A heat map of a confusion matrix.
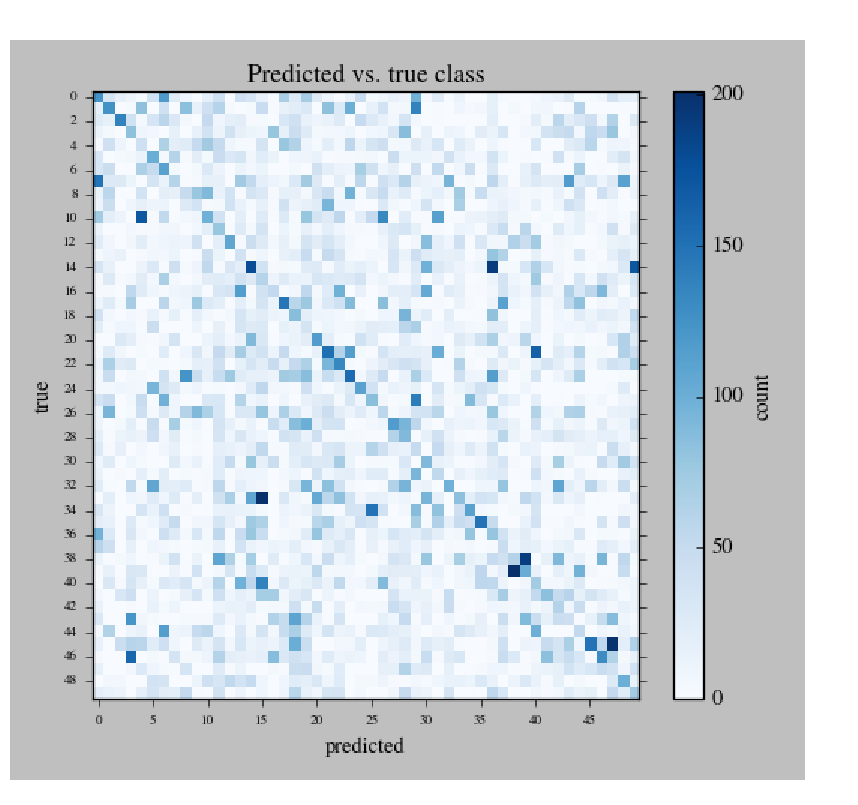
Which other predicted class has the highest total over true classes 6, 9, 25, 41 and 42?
29
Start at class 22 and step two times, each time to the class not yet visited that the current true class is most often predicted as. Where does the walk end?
40
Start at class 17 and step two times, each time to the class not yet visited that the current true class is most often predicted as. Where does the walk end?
0
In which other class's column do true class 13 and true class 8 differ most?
23
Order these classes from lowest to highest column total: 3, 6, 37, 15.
3, 37, 6, 15
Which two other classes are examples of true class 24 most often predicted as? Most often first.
5, 15
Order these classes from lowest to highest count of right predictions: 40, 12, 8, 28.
8, 40, 28, 12
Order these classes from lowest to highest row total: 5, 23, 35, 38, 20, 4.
5, 20, 4, 35, 38, 23
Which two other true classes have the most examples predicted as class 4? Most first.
10, 1
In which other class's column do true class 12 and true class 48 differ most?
30
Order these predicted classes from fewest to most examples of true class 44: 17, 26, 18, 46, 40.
46, 26, 17, 18, 40
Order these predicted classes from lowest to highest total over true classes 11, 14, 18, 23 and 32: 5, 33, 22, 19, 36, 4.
4, 33, 22, 5, 19, 36
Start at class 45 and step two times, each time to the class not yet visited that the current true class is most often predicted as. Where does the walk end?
28
